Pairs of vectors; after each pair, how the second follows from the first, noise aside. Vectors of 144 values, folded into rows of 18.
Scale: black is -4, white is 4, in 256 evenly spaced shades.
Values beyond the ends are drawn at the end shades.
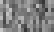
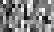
wrapped around, scaled up.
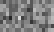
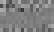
reversed, partly zeroed.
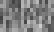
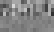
reversed, partly zeroed.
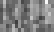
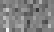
reversed, partly zeroed.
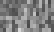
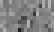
negated, partly zeroed.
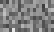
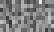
reversed.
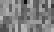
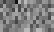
shuffled.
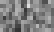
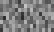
shuffled.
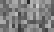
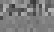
reversed, partly zeroed.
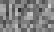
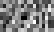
reversed, negated, scaled up.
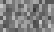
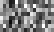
wrapped around, scaled up.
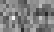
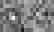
sign-scrambled.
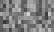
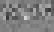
reversed, partly zeroed.
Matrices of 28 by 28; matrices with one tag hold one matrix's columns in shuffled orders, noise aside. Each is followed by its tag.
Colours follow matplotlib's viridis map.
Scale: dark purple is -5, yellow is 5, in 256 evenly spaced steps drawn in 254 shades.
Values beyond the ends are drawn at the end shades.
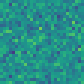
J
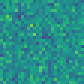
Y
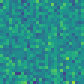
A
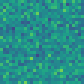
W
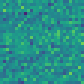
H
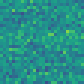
H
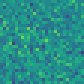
J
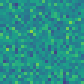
J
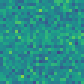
H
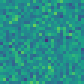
Y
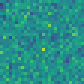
Y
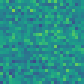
H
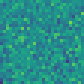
J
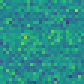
H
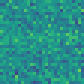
H
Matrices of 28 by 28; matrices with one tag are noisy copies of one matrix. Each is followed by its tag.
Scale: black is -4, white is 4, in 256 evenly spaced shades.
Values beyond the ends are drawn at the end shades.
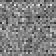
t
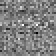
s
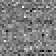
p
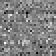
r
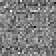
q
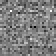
q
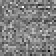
p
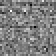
q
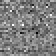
s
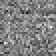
r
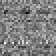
r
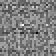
s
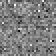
t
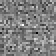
s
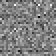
t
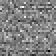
p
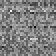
q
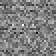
s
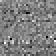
r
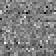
r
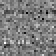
r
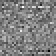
p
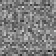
p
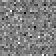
q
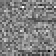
p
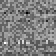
r
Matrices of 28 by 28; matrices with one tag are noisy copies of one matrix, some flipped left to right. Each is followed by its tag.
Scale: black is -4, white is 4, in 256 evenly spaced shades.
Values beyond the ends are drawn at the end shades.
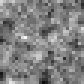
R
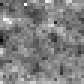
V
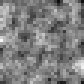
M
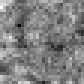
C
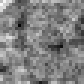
C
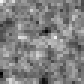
R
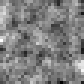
M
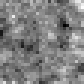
C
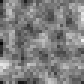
M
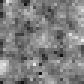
M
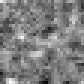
R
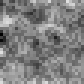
V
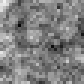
C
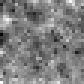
V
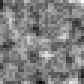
R
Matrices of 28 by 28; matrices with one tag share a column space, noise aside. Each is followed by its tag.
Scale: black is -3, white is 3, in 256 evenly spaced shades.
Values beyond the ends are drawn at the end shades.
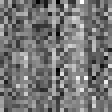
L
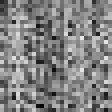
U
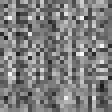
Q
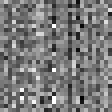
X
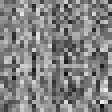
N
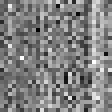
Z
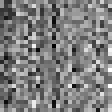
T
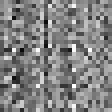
T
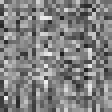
Q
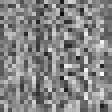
N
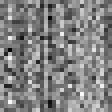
T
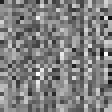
Q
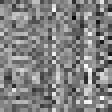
Z
